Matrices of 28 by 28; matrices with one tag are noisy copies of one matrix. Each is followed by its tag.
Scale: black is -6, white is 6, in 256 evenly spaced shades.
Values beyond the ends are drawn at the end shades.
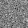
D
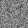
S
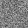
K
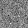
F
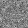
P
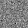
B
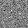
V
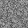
D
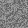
V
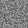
P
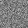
D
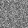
S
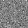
S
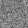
K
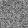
K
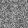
S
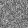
V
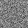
D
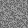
V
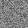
K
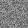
V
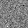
D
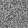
V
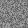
D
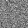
S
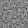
D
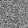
F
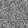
S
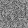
F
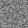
K
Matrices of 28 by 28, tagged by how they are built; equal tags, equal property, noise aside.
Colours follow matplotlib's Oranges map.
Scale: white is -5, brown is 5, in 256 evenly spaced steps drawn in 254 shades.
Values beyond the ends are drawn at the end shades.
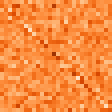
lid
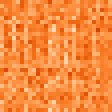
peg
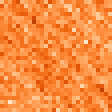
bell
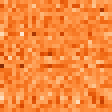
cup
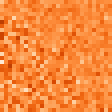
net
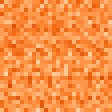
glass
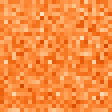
glass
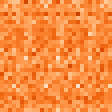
glass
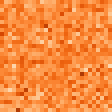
peg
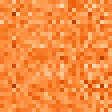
cup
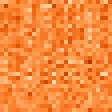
cup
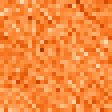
bell
